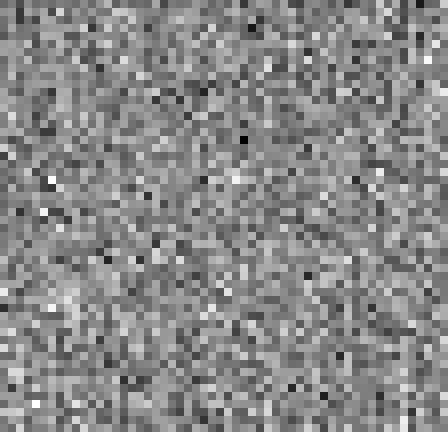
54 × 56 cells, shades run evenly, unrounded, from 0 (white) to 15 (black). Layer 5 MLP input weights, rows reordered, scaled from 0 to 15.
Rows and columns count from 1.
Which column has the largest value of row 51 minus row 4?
14
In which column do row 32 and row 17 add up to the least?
20
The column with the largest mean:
45
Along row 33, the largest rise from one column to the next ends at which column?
18
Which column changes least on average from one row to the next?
24
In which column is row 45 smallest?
31
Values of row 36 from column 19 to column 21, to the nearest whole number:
8 5 9
